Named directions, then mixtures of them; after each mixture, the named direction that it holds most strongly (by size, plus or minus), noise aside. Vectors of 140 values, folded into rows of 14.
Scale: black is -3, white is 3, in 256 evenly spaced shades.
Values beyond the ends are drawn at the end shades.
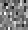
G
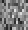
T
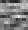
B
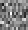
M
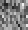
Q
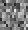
T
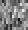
T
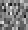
M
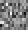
M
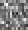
M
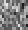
Q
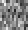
T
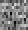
G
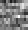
B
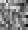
Q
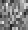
M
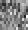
Q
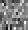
T
